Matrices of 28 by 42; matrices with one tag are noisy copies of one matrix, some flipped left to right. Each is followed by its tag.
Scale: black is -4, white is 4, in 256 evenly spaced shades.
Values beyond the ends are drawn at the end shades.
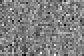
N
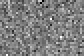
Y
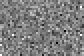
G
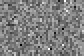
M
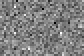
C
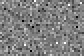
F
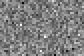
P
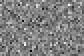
F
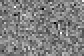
C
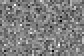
F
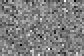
M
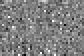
N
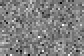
P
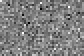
C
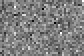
C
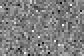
P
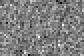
P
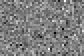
M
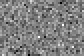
P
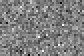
P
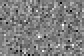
P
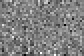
N
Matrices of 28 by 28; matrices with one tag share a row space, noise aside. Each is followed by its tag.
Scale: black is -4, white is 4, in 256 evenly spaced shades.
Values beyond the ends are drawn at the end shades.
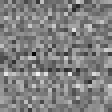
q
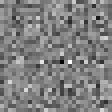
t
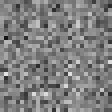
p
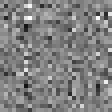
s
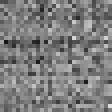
q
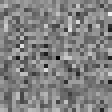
p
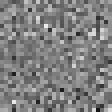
t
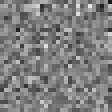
p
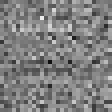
q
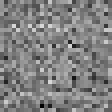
q
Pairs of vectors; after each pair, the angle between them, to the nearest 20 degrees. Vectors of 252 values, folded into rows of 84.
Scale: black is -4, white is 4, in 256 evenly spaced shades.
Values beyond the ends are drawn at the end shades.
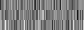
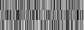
40 degrees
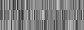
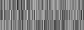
40 degrees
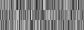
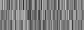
80 degrees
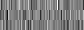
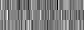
160 degrees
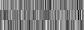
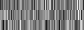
160 degrees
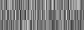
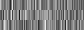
100 degrees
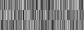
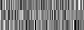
100 degrees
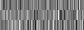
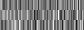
20 degrees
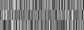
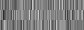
120 degrees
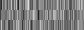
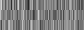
160 degrees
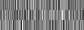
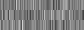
40 degrees
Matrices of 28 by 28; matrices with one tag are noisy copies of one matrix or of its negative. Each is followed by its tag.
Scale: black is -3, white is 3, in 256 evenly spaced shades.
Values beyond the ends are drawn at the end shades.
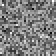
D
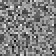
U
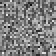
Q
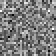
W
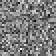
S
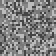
D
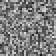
U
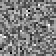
U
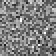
S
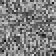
D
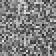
S
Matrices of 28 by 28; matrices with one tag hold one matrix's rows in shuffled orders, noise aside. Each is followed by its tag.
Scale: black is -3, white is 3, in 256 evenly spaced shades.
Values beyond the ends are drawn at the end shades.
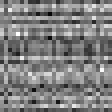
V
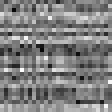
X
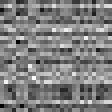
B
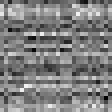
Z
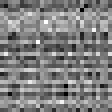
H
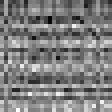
V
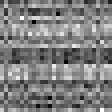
V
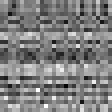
H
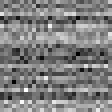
X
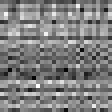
H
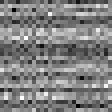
X
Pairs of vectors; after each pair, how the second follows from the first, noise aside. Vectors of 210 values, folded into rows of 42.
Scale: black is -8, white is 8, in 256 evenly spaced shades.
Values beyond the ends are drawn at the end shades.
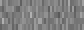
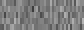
wrapped around, negated.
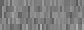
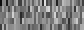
reversed, negated, scaled up.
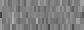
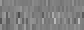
wrapped around, negated, partly zeroed.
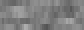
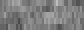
wrapped around.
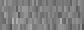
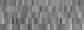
negated.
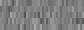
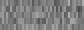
wrapped around, negated.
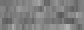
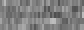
wrapped around.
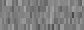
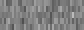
negated.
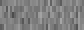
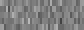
negated.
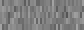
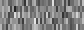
scaled up.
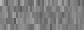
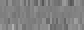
wrapped around, negated, partly zeroed.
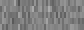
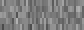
wrapped around, negated.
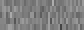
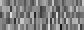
scaled up.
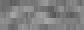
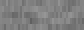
reversed, shrunk.
